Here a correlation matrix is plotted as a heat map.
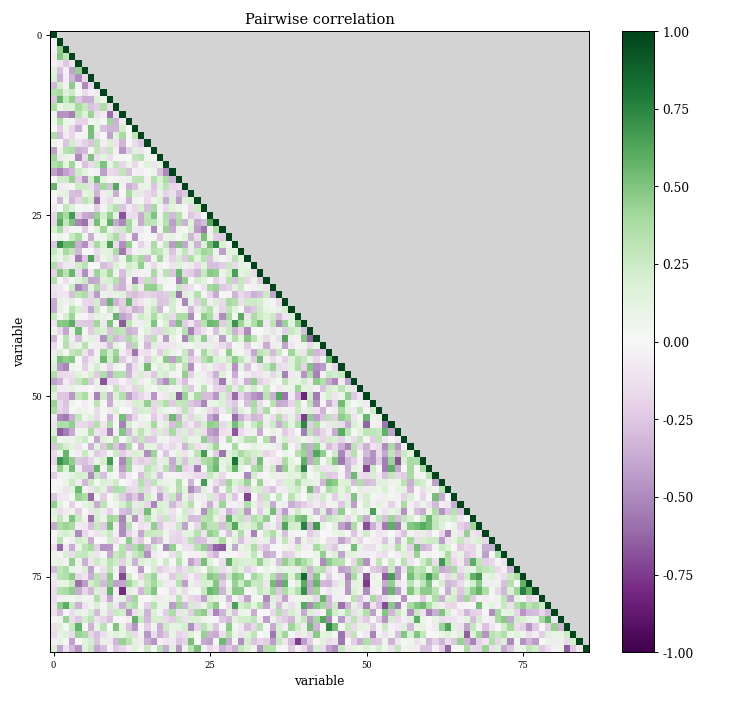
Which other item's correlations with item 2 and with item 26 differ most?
58
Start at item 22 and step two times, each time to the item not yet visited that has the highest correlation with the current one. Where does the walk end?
27
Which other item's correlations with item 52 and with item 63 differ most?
85
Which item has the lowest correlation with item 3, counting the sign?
11
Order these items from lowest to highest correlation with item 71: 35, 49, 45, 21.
45, 21, 35, 49
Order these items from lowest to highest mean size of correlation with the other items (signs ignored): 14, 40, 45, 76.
14, 45, 76, 40
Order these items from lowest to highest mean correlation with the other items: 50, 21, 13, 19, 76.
50, 19, 13, 21, 76
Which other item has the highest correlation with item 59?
29
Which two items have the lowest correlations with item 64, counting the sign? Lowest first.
31, 6
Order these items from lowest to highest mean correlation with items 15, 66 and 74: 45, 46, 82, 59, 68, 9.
82, 45, 59, 68, 9, 46
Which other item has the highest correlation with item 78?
43
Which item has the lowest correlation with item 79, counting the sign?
53
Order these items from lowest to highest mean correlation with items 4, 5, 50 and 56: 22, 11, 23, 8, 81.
81, 22, 8, 23, 11
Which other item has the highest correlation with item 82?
44
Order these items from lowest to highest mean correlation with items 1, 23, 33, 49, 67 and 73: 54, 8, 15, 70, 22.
22, 70, 15, 8, 54
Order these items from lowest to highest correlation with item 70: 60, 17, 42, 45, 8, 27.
17, 45, 8, 42, 60, 27
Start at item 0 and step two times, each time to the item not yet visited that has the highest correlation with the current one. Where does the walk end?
10
